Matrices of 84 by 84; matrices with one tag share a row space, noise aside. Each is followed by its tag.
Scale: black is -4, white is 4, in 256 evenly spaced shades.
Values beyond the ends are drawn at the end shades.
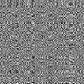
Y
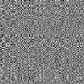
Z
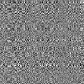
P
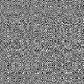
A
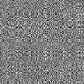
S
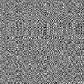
S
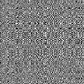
S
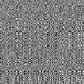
S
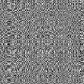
P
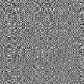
P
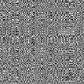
Y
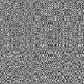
A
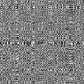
Y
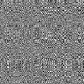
A
